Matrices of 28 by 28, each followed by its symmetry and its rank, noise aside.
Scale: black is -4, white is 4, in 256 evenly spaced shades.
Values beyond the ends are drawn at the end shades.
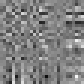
no symmetry, rank three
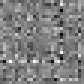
antisymmetric, rank four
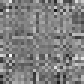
antisymmetric, rank four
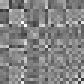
symmetric, rank three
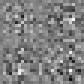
symmetric, rank three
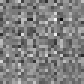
no symmetry, rank three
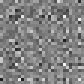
symmetric, rank four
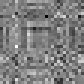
antisymmetric, rank four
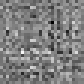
antisymmetric, rank four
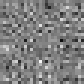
antisymmetric, rank four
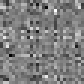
antisymmetric, rank six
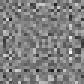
antisymmetric, rank four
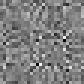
antisymmetric, rank six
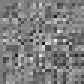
symmetric, rank four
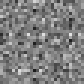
antisymmetric, rank six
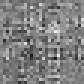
antisymmetric, rank six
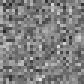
no symmetry, rank six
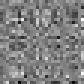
antisymmetric, rank four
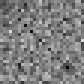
symmetric, rank six
